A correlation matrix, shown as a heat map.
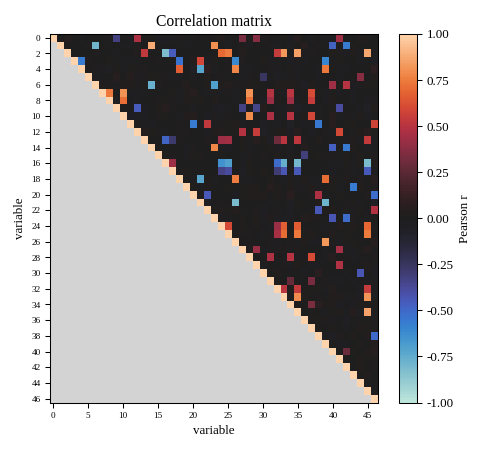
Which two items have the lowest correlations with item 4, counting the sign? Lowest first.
21, 3
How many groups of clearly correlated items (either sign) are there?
9
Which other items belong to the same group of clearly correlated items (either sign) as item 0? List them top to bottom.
9, 12, 27, 29, 41
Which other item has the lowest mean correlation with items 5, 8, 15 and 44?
30
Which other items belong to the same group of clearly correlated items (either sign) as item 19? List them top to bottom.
43
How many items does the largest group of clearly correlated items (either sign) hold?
10
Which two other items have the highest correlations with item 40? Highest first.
6, 42
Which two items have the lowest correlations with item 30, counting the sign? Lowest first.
44, 5
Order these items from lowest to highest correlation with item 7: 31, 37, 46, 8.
46, 31, 37, 8
